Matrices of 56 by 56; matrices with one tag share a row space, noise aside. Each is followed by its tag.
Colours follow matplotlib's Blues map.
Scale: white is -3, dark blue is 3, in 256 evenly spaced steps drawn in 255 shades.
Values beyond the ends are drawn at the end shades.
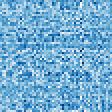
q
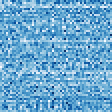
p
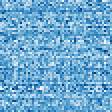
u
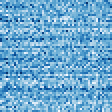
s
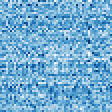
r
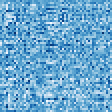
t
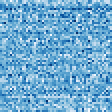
r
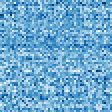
u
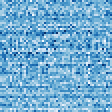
r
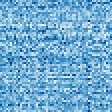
r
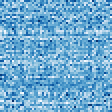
u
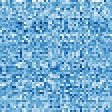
q
